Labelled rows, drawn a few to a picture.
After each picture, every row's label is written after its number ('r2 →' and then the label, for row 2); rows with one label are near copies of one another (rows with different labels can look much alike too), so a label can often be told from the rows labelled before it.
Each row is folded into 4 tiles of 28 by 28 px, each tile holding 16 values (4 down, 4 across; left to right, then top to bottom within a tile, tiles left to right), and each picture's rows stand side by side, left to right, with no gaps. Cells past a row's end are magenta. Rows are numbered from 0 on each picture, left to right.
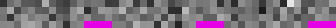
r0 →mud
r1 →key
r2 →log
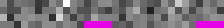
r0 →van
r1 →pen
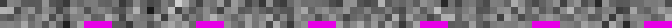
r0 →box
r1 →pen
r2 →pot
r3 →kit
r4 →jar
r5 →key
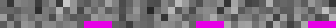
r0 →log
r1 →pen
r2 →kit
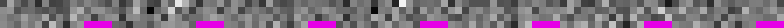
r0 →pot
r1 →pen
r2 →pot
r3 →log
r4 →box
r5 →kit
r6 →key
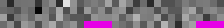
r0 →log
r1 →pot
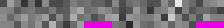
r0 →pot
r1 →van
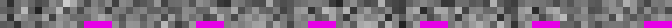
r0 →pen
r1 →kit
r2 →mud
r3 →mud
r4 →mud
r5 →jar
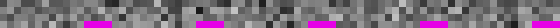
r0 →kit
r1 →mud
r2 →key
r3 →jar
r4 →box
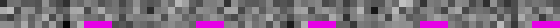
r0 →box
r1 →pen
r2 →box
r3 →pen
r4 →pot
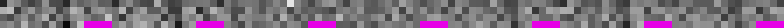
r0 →box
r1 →mud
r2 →van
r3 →jar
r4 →mud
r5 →box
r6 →mud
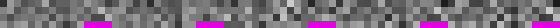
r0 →kit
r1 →pot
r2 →jar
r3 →kit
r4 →kit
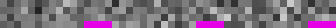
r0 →pen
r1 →kit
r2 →jar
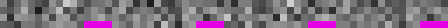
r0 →pen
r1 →pot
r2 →jar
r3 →pot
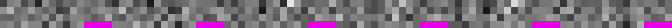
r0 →key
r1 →key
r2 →log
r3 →jar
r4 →pen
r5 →box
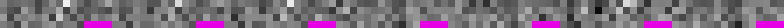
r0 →van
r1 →van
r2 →van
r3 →box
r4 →pot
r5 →pen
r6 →box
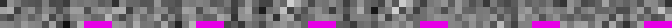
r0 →box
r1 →box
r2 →pen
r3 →pen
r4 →pot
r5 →kit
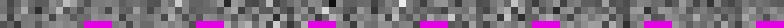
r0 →pen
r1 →van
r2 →kit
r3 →van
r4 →jar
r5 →mud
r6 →pot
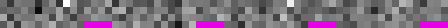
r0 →log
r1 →box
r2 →van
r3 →pen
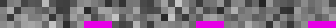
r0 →mud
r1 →jar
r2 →key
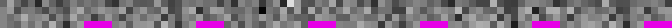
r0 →pot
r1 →mud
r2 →log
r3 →key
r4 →mud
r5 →mud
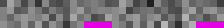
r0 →pot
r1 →pot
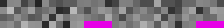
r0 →key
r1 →mud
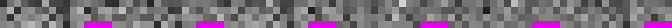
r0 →mud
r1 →key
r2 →mud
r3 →van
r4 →log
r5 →pot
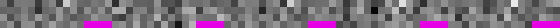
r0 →log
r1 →box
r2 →log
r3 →pen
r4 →van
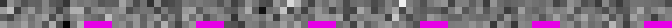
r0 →box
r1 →pot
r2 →pen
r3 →van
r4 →key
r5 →pot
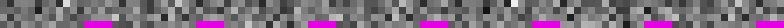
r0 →log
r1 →jar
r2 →key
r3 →jar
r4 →log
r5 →mud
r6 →jar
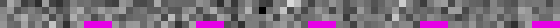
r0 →pot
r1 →kit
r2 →pen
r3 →van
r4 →box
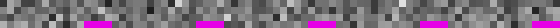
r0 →kit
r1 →log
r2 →jar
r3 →van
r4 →mud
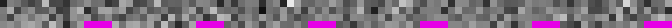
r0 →mud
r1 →kit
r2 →log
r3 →pen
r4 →key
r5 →jar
